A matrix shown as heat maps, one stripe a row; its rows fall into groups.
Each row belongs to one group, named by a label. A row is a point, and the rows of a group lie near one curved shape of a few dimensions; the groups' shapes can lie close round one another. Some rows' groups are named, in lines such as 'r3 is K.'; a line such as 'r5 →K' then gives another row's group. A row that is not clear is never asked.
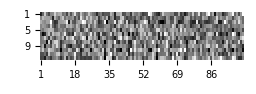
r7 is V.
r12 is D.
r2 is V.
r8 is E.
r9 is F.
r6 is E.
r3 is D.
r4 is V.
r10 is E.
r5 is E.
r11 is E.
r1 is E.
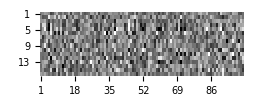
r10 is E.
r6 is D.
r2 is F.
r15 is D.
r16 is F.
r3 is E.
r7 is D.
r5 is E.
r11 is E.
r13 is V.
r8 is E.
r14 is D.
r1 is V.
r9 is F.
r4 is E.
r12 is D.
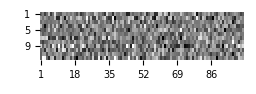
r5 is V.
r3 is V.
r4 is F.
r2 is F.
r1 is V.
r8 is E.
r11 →E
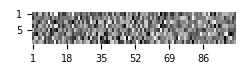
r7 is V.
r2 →V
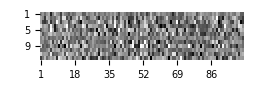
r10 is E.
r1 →V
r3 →E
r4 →D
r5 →V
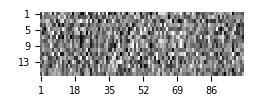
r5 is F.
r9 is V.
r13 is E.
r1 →V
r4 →D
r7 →D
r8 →V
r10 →V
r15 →E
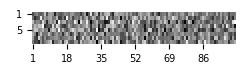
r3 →V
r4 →D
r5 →D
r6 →F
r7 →E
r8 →E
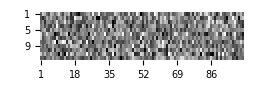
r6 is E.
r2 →E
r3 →D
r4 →F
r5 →E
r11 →F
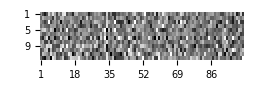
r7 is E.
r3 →E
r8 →E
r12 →D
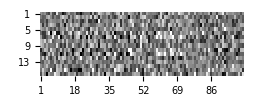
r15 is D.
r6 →D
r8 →V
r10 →E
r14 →E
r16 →E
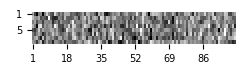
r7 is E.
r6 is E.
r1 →D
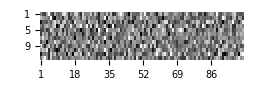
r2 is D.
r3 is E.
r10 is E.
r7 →E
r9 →F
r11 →E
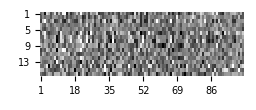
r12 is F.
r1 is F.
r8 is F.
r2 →V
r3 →D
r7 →F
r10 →F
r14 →E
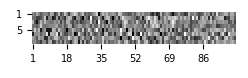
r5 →E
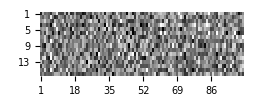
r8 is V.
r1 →D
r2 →V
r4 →D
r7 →E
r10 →E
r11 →V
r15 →V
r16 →D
